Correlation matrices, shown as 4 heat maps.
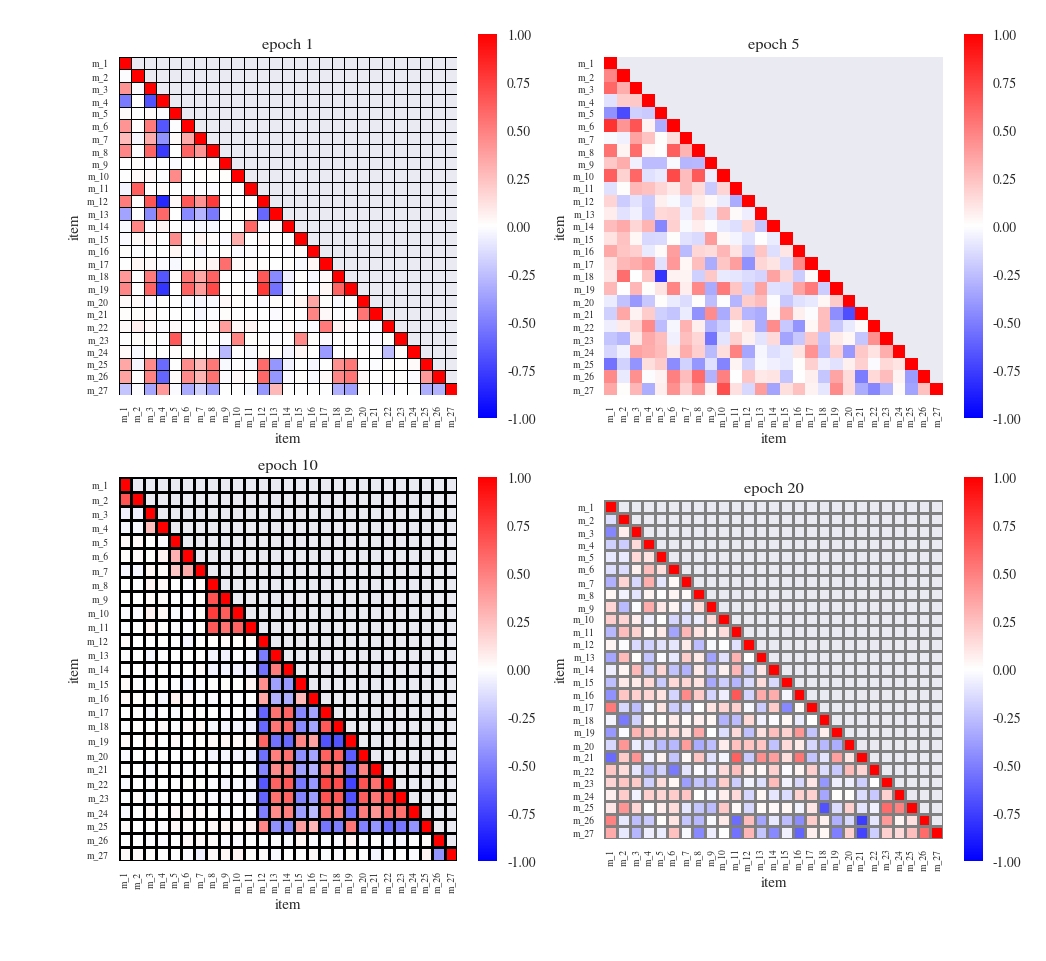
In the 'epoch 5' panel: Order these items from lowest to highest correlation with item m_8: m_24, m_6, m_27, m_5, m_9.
m_9, m_5, m_24, m_27, m_6
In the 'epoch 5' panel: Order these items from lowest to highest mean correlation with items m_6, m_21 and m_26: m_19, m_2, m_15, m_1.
m_15, m_19, m_2, m_1
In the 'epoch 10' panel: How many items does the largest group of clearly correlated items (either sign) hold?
14
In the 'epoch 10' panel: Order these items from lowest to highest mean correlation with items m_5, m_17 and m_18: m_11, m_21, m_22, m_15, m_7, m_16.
m_15, m_16, m_11, m_7, m_21, m_22
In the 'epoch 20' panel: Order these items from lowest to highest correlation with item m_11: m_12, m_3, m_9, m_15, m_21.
m_15, m_12, m_9, m_3, m_21
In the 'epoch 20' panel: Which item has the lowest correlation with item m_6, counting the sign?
m_22
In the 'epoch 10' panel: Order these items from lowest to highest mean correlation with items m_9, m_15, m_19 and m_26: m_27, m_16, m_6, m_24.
m_24, m_27, m_6, m_16
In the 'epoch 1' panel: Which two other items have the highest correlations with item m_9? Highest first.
m_17, m_22
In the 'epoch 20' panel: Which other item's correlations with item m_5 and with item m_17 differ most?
m_1
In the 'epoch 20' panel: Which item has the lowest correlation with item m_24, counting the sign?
m_18
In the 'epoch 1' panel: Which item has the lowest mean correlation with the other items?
m_4
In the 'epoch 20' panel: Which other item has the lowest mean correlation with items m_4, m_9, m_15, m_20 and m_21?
m_26
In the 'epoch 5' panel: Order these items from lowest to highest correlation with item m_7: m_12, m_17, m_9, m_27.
m_9, m_12, m_17, m_27
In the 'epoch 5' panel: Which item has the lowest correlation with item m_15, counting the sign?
m_23
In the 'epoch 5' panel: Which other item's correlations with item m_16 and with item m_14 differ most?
m_22
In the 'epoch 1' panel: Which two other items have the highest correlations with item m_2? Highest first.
m_11, m_14
